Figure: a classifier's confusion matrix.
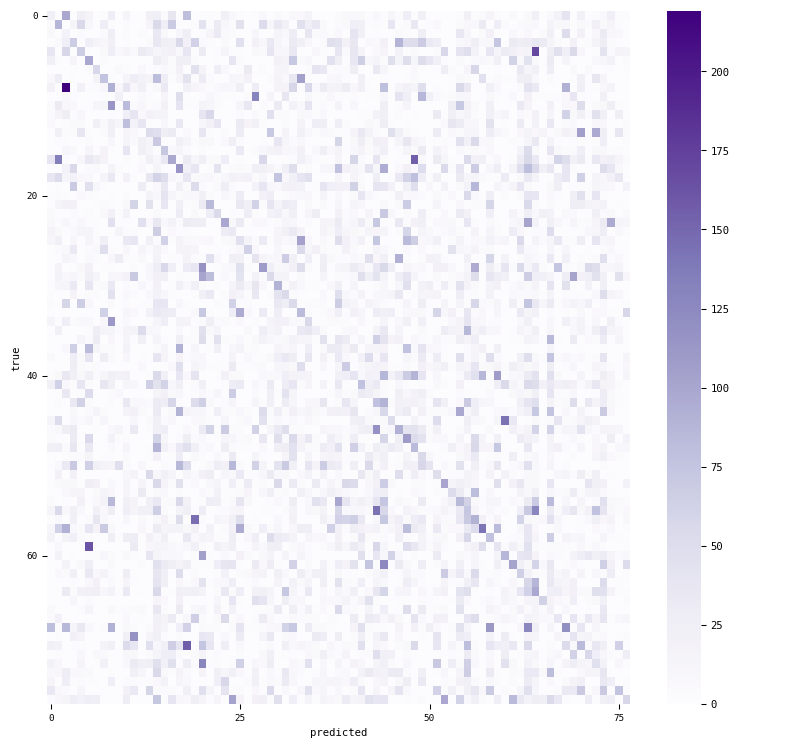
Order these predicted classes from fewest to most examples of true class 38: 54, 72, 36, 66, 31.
72, 36, 31, 54, 66
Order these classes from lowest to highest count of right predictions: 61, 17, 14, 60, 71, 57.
71, 14, 60, 61, 17, 57
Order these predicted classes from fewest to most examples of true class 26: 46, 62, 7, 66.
46, 66, 62, 7
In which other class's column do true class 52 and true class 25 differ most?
33
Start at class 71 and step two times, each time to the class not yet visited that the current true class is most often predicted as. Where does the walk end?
11
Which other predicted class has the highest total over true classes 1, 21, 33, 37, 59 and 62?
5
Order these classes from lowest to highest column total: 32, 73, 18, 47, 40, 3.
3, 18, 40, 32, 47, 73
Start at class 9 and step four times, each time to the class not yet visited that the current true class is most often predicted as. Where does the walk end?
44
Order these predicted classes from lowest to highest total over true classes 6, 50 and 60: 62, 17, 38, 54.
38, 54, 62, 17
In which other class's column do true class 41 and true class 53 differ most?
56
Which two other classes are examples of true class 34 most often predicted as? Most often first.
8, 55
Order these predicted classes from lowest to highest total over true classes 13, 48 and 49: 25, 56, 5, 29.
25, 5, 29, 56
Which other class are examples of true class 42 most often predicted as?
24
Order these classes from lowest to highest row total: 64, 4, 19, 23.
19, 23, 64, 4
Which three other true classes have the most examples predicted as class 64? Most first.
4, 55, 63
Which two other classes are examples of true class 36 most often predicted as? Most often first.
66, 43
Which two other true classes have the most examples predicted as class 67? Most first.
28, 16
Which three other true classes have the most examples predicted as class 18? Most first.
70, 0, 68
